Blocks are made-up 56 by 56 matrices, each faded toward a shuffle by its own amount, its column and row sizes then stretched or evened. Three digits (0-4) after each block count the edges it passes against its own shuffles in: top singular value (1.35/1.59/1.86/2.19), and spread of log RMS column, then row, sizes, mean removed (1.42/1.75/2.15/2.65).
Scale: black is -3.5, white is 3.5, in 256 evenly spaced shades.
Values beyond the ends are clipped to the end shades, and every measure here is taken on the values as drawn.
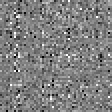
2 3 3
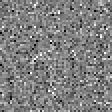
0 1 1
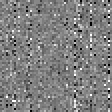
3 4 0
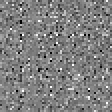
1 2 0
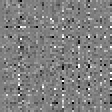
2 4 2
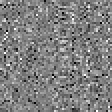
3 2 0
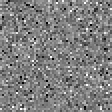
0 0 0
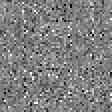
1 3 1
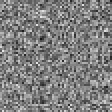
3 1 0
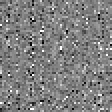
0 4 0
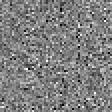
0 2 0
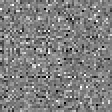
3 1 2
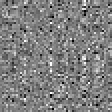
4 3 0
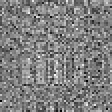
4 2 0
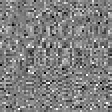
4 0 1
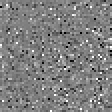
0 2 2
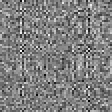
4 3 0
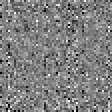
0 4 3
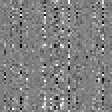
4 4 1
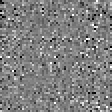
0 3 2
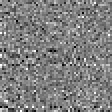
3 1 2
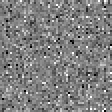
1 3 0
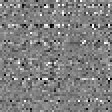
3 1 4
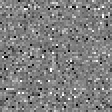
0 0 2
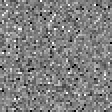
0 1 0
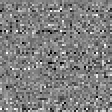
0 2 4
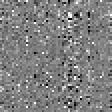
3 4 2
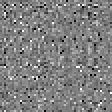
3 2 2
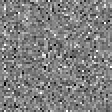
2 1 0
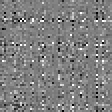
3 4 3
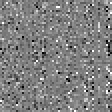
0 4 0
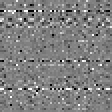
4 1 4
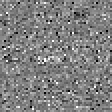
2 1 2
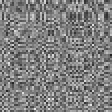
4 3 0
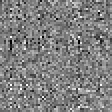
3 2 2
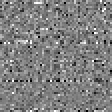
3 1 3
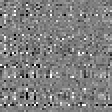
4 2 4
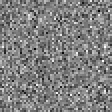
2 0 1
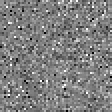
0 0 0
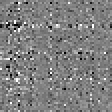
2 3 3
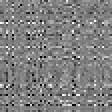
4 3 4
